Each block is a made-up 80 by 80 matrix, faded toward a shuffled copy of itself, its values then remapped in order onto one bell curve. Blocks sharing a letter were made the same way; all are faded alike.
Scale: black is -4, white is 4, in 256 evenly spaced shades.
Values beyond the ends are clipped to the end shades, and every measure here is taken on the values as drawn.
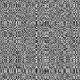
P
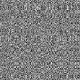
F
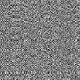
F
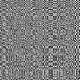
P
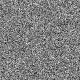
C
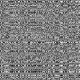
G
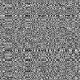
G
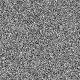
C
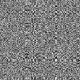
F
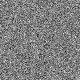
C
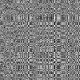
P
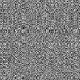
F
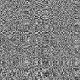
F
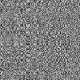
F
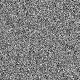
C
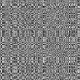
P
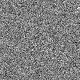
C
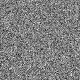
C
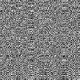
F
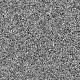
C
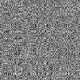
F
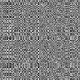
P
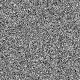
C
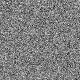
C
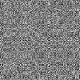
F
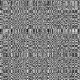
P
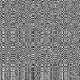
P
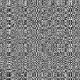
P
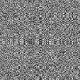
F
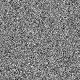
C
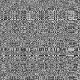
G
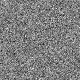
C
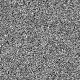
C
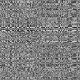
G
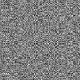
F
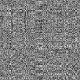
F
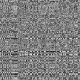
G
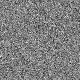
C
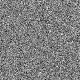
C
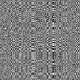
P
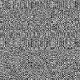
F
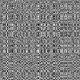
P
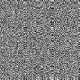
F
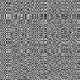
P
